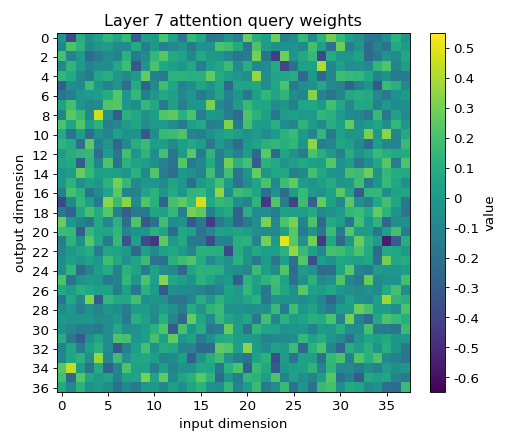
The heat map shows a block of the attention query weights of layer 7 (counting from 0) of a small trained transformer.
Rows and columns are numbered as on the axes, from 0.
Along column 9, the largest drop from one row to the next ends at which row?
5
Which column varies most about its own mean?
35
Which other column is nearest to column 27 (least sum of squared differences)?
22
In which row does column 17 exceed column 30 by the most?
32
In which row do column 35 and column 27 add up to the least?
36
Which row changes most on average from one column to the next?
21
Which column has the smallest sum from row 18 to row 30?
28
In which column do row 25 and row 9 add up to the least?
19
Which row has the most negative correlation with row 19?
17
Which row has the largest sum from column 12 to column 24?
4
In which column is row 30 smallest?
12
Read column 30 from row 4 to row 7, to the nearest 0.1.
0.2 -0.1 -0.1 0.1
